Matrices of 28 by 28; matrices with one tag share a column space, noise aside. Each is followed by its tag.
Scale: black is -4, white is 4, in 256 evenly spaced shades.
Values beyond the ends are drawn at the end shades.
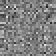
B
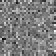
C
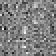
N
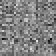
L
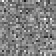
C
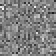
B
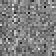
L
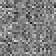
B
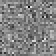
B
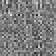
N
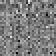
N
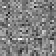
L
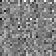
C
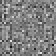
B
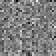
C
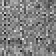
L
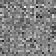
B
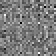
B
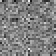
C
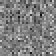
N
